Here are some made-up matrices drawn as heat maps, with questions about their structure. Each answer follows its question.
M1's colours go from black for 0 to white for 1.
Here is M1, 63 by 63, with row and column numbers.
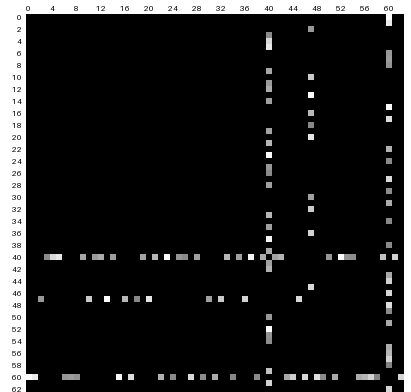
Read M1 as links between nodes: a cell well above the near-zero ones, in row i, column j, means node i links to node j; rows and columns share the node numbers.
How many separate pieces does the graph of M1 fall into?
3
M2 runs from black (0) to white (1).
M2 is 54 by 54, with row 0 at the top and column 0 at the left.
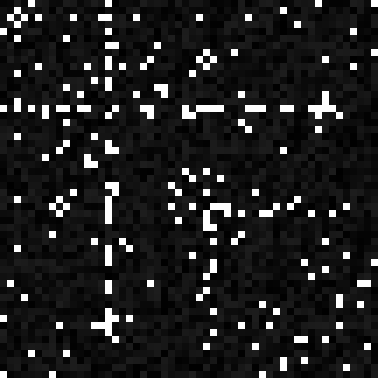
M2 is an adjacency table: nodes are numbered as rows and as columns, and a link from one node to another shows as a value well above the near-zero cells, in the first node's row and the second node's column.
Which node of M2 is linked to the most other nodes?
node 15
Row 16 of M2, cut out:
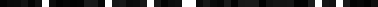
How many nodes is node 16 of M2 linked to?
7
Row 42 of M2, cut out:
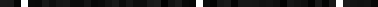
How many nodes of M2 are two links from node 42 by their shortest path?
6
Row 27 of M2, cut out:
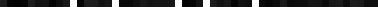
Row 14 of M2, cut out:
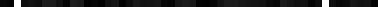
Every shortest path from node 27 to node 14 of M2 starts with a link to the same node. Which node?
node 10
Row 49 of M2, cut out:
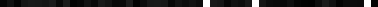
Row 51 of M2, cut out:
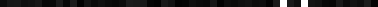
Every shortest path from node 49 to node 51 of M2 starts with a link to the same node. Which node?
node 52
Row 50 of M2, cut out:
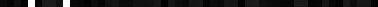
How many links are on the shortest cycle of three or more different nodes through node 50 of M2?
4
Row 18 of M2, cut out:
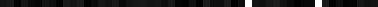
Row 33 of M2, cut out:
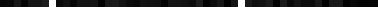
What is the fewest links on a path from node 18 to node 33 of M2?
5
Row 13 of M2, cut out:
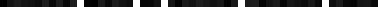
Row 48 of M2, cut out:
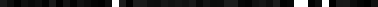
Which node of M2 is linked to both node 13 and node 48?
node 46
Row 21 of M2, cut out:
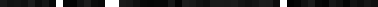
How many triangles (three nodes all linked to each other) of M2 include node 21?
3
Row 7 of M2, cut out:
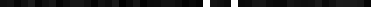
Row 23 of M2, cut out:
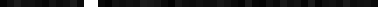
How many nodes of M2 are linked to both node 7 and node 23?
0
